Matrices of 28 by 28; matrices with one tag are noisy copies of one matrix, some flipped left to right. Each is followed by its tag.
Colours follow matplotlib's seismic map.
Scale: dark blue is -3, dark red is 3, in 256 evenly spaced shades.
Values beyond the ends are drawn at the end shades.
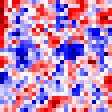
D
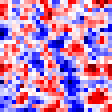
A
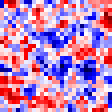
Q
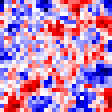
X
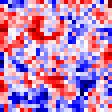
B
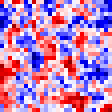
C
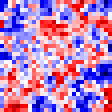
X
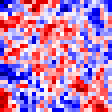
X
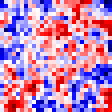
X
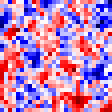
C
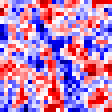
A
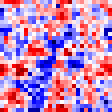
A
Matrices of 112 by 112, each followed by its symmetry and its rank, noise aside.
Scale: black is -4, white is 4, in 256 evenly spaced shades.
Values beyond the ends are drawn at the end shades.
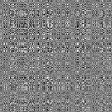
no symmetry, rank four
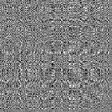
antisymmetric, rank four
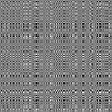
no symmetry, rank two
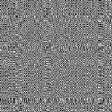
symmetric, rank four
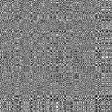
symmetric, rank four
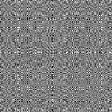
antisymmetric, rank four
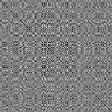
symmetric, rank three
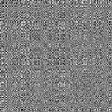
symmetric, rank four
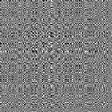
symmetric, rank four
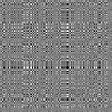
symmetric, rank two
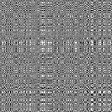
symmetric, rank two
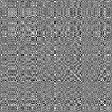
symmetric, rank three
